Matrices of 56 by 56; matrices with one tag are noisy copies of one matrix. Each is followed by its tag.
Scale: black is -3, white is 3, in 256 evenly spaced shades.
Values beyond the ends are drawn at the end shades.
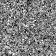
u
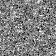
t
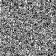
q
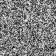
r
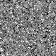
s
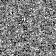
t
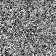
u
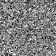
u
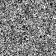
t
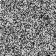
q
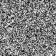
u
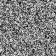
s
